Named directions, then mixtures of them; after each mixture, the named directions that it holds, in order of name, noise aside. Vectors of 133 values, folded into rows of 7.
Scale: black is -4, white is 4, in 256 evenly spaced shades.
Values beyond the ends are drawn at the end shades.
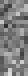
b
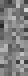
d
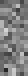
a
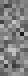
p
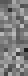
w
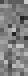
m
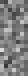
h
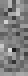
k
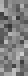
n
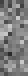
a, k, n.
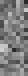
d, k.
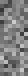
d, p.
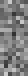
h, w.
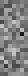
p.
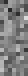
b, h, w.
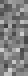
b, h.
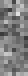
a, b, k.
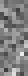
a, n.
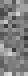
b, k.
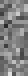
b.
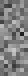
p.
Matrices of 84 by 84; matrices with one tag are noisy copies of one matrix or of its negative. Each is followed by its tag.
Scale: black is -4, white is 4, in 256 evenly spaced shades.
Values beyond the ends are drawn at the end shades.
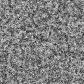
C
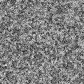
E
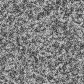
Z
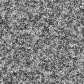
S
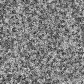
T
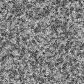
Z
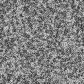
T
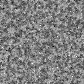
C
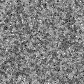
T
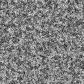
C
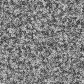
C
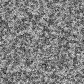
S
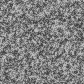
Z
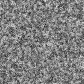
C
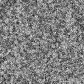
T
